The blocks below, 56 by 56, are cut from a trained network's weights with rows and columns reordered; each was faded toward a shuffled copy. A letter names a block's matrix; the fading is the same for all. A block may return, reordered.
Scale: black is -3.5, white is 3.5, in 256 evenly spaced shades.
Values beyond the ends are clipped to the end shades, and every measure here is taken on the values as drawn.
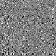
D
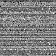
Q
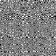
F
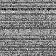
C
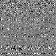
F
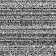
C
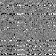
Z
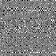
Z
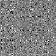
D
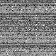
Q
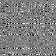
Z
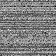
C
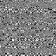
Z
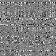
F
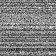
C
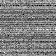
C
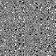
D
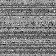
Q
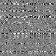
Z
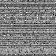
Q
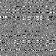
F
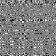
F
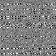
Z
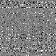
F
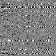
Z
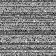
C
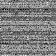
C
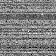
C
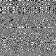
Z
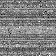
Q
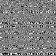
Z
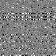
Z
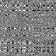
Z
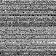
C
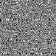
D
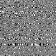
F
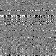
Z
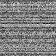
C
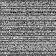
C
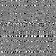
Z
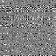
Z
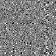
D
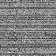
Q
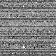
Q
